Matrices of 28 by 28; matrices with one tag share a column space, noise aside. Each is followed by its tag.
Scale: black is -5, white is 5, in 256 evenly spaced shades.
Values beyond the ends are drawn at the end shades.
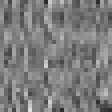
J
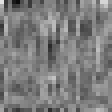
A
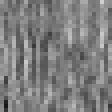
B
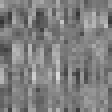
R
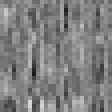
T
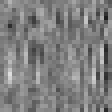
R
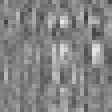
R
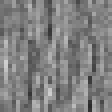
B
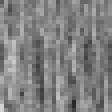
B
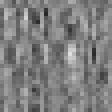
R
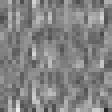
J
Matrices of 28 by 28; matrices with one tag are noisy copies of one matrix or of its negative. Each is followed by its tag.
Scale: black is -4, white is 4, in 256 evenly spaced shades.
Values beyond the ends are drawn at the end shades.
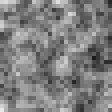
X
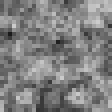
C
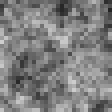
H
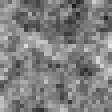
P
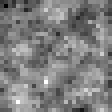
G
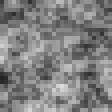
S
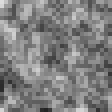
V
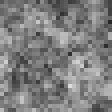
H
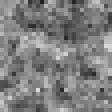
P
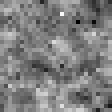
C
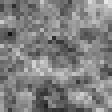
C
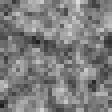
P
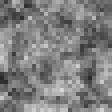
S
